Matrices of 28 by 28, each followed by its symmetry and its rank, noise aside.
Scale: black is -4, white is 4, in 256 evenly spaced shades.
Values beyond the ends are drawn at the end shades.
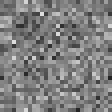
symmetric, rank six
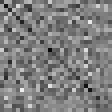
symmetric, rank four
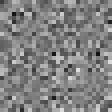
symmetric, rank four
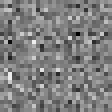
no symmetry, rank five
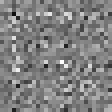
symmetric, rank six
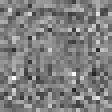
no symmetry, rank six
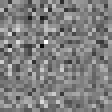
antisymmetric, rank six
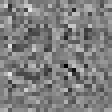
no symmetry, rank six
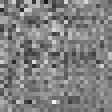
no symmetry, rank six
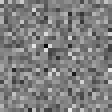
symmetric, rank six
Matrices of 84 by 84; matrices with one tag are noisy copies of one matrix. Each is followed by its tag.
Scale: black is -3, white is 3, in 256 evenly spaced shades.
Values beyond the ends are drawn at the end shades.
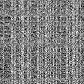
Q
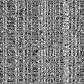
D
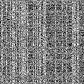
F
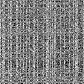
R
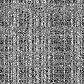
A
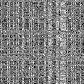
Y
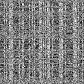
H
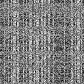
A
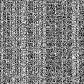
F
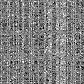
Y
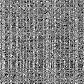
R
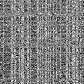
Q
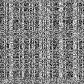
H
